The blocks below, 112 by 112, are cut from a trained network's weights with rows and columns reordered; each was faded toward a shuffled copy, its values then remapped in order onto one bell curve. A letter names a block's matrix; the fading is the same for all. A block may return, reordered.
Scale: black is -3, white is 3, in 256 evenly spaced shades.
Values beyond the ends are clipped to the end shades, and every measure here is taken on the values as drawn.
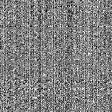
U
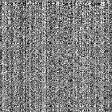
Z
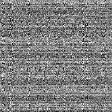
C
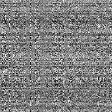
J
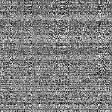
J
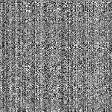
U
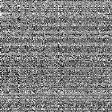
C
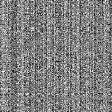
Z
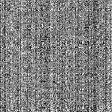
Z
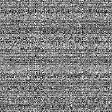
C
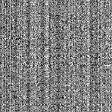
Z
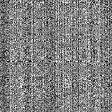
Z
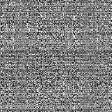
J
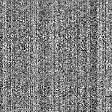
Z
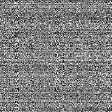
J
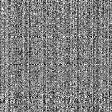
Z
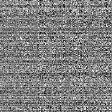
J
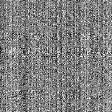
Z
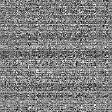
C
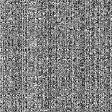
U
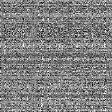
C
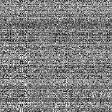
C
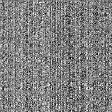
Z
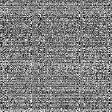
J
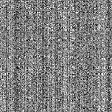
Z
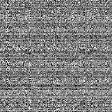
J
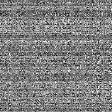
C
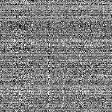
C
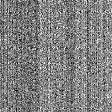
U
